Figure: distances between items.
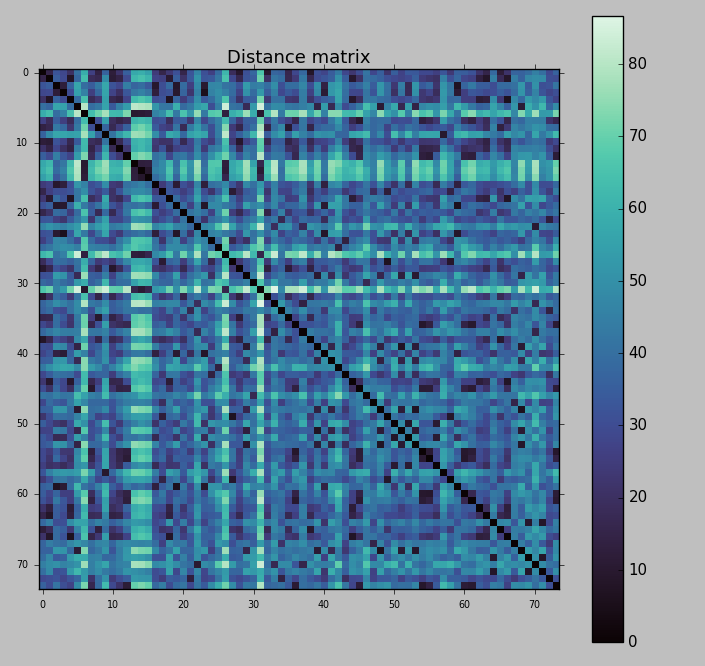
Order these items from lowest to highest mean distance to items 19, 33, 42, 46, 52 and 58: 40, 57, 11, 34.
40, 11, 34, 57
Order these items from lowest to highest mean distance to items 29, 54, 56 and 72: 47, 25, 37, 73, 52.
73, 52, 47, 37, 25
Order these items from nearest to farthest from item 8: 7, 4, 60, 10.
10, 4, 7, 60
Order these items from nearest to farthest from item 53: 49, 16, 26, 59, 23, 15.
49, 16, 23, 59, 15, 26
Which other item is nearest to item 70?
22
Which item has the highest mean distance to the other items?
31
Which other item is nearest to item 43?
24
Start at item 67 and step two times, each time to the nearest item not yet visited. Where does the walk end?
17
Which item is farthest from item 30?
42
